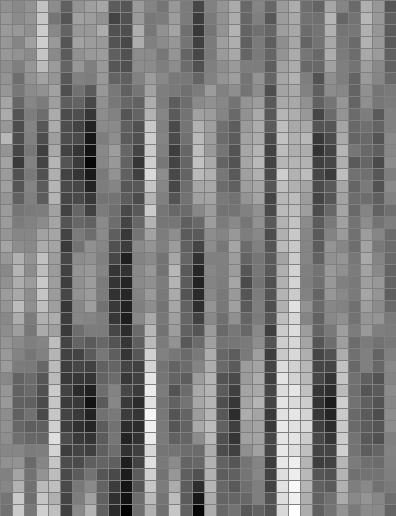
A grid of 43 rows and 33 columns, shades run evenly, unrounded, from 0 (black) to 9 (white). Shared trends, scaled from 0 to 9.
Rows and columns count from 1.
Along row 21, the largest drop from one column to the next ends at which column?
6
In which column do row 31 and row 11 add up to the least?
8
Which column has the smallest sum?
11
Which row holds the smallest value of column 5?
2
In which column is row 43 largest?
25
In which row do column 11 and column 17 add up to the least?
43
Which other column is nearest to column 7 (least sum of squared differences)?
12
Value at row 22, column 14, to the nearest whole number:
4
